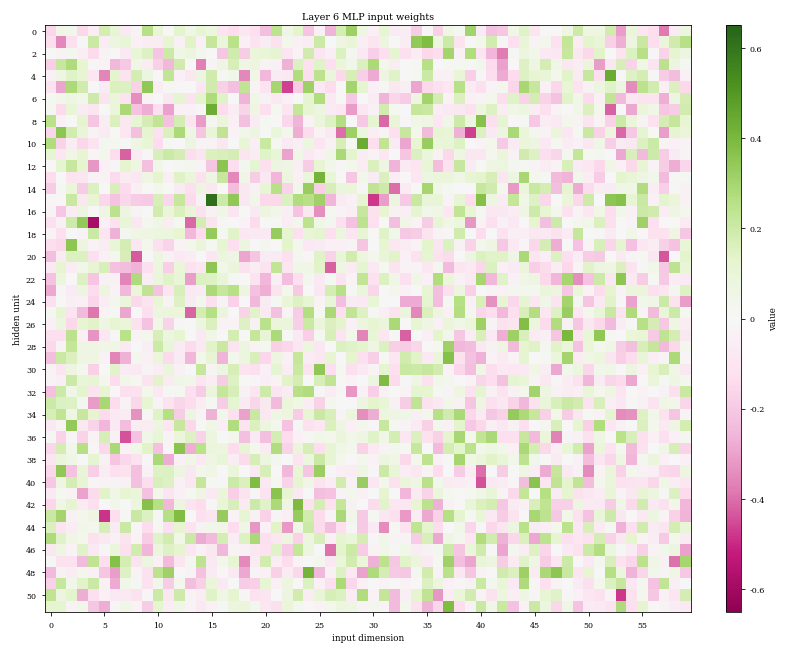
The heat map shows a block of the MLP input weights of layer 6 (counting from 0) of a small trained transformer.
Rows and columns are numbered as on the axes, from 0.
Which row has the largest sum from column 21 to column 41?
26
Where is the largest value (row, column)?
15, 15
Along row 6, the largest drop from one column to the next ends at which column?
53
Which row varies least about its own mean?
16
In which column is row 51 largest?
37
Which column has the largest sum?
44
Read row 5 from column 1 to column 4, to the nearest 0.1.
-0.3 0.3 0.2 0
